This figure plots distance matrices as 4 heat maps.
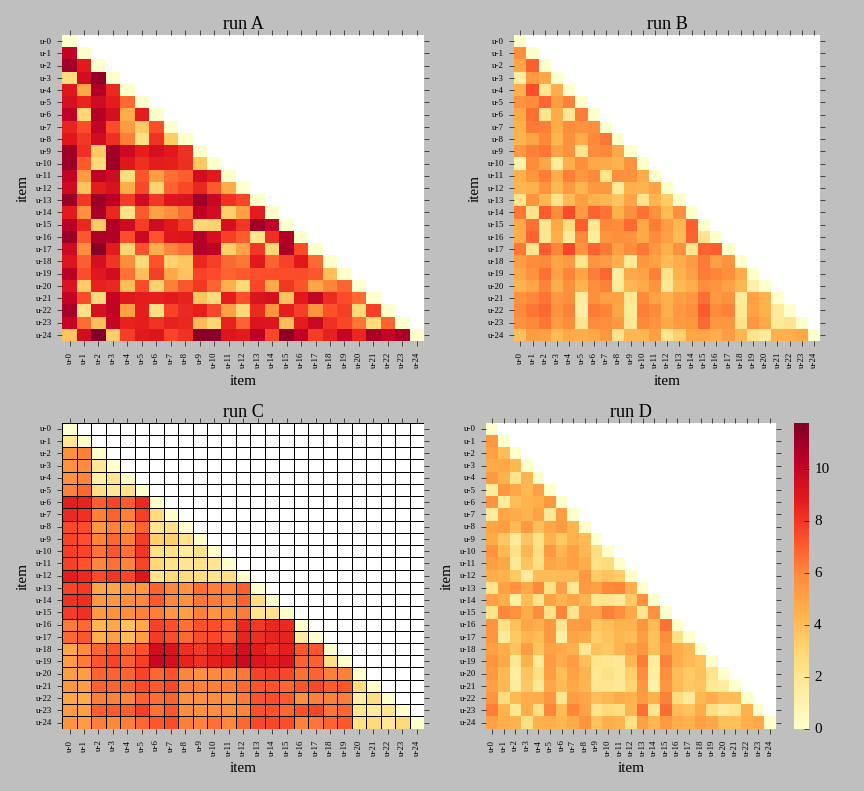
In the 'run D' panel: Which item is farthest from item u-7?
u-23
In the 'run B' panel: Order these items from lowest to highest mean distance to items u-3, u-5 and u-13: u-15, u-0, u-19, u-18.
u-0, u-18, u-19, u-15
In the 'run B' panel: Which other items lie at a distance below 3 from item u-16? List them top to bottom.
u-2, u-4, u-6, u-15
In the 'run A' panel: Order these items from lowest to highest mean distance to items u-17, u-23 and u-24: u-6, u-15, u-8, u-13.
u-6, u-8, u-15, u-13
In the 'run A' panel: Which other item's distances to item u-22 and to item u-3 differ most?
u-0
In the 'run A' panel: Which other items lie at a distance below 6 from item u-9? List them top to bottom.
u-2, u-10, u-15, u-21, u-23
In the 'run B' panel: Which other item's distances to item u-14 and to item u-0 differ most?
u-10
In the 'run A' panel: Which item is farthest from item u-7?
u-2
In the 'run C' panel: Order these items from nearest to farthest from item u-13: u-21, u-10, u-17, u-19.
u-10, u-21, u-17, u-19
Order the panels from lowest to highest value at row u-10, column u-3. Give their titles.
run B, run D, run C, run A
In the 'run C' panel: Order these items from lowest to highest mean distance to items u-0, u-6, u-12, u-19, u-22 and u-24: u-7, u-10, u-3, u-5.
u-10, u-7, u-3, u-5
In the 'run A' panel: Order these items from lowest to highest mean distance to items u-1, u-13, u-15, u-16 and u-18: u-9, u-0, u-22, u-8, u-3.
u-22, u-8, u-9, u-3, u-0
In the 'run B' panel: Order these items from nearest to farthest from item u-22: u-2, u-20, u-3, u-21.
u-21, u-20, u-3, u-2
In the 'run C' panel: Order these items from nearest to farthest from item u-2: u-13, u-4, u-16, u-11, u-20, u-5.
u-4, u-5, u-16, u-13, u-11, u-20
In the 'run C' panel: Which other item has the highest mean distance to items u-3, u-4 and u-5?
u-12
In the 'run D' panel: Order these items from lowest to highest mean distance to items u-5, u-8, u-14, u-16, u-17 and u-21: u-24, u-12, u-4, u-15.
u-4, u-12, u-24, u-15
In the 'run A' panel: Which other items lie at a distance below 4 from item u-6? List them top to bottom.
u-1, u-12, u-20, u-22
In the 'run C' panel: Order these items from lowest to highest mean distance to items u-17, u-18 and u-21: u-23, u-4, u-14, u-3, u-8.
u-23, u-4, u-3, u-8, u-14
